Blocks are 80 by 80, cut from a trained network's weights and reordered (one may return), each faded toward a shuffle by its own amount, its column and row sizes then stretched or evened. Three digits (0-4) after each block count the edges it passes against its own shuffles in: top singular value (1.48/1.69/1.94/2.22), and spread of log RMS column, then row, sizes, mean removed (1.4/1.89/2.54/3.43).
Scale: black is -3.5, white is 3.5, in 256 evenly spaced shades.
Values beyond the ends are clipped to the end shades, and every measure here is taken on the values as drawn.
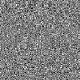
2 1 2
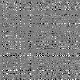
2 3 4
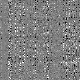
0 4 0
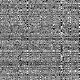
4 3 0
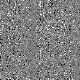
0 3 1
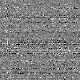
2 1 3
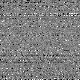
1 0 3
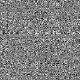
1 2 3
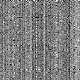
4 2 2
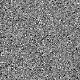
0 1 1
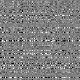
4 2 4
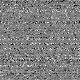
1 0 3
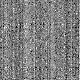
4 1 1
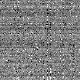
3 2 1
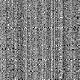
4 1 2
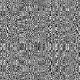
4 4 1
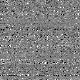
0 1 3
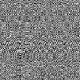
4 1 3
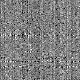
3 1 2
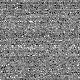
2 0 1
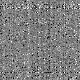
1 0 2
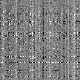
4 2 3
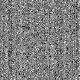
1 1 0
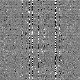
3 3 0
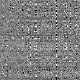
3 3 0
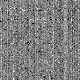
3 1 1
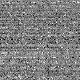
3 0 2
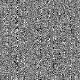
1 3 0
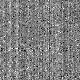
3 0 1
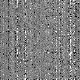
3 3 1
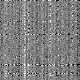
4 2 3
